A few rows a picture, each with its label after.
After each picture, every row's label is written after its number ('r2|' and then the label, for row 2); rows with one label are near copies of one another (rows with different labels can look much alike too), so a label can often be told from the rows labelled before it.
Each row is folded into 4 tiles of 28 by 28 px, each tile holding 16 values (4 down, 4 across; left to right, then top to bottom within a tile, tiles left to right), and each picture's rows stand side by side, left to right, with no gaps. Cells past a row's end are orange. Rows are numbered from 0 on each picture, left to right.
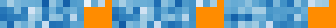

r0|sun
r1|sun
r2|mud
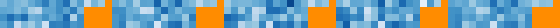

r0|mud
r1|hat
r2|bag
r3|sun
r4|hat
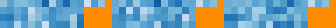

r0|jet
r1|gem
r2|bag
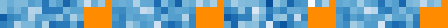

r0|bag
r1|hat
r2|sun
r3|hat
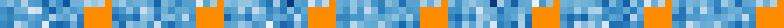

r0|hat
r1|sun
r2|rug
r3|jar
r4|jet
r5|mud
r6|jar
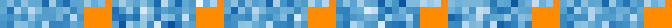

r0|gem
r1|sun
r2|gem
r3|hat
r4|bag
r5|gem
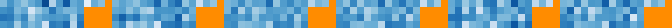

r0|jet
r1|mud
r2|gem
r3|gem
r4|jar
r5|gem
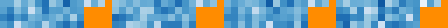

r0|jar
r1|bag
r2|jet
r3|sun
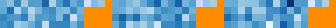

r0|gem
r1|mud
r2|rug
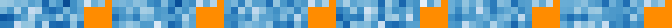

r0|bag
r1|rug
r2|gem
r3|sun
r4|jar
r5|mud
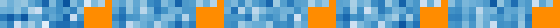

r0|mud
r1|jar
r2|gem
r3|jar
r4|jet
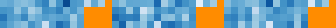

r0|rug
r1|sun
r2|jet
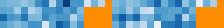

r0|rug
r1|mud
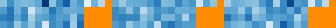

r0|jet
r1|sun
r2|rug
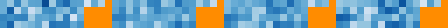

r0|gem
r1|jar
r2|bag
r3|bag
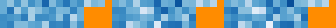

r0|gem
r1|hat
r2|hat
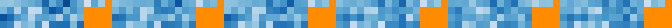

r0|bag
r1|bag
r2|bag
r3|mud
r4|hat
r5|mud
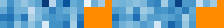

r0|jet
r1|rug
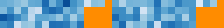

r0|bag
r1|sun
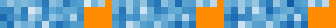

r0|sun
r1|jar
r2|jar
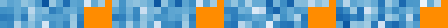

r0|jet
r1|jet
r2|hat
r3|sun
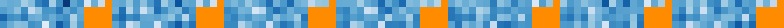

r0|rug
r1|jar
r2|hat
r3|hat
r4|sun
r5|jet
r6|jar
